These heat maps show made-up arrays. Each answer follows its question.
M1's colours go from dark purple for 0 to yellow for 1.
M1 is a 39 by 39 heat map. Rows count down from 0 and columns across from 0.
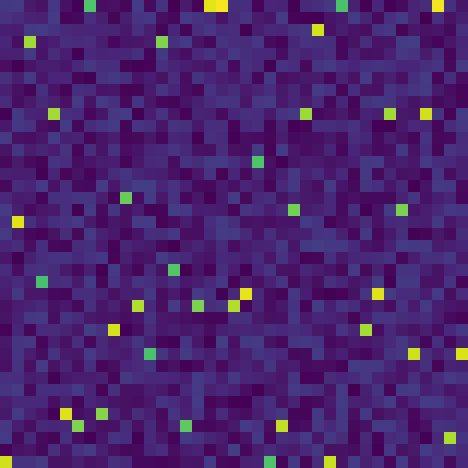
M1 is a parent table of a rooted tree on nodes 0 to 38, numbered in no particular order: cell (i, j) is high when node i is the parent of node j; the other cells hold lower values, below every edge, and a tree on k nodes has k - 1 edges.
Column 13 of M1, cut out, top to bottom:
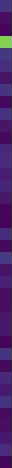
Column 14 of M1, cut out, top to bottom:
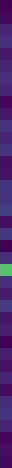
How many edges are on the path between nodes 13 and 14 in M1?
8
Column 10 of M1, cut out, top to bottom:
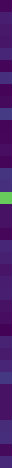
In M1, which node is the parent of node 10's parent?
25
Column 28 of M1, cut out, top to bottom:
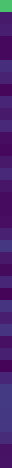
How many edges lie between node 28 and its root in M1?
3
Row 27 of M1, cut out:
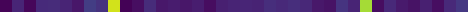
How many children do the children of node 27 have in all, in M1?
4
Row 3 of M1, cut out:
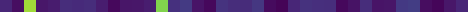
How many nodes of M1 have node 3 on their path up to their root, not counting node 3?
4
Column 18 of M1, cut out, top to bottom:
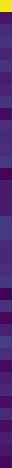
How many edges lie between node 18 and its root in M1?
3
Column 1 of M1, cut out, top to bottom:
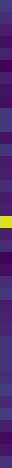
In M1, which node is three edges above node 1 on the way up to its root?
38
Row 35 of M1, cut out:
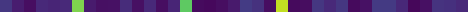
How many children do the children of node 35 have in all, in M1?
1
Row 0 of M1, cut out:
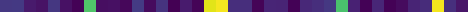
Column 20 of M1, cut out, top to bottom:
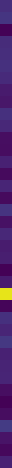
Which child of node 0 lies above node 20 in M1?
17
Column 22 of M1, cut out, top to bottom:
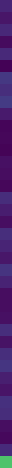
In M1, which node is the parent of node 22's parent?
29
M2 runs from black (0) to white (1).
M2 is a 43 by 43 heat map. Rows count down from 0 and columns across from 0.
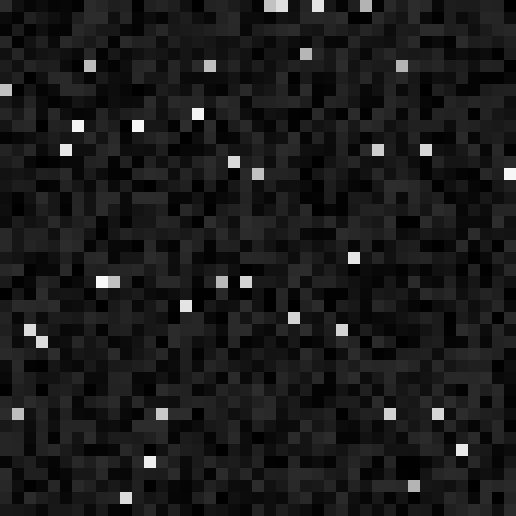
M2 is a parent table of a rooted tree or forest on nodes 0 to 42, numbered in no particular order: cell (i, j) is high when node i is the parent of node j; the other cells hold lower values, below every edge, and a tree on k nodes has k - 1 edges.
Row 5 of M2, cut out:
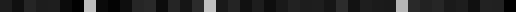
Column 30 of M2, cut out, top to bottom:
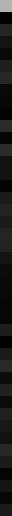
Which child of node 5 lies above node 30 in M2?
7
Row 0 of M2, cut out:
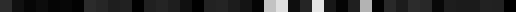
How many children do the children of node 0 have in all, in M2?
5
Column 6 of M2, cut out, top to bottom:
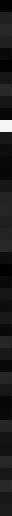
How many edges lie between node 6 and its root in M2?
2
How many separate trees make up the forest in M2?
7
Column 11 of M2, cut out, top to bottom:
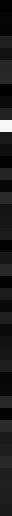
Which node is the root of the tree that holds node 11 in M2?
41
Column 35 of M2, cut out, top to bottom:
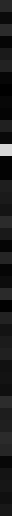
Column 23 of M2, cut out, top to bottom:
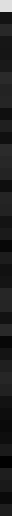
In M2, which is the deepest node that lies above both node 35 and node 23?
12
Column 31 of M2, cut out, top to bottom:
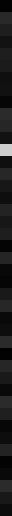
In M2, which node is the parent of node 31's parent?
38
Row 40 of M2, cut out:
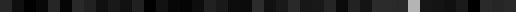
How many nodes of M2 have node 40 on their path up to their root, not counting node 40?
6
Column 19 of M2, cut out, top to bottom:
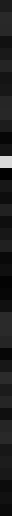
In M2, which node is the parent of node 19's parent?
34
